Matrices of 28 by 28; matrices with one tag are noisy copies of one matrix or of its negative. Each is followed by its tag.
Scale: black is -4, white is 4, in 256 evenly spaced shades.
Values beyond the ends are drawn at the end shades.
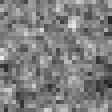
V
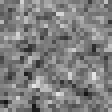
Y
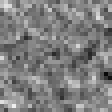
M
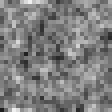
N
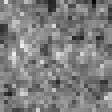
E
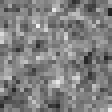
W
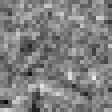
Y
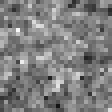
W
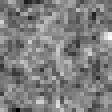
N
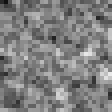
M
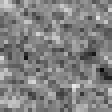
M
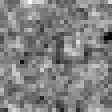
N
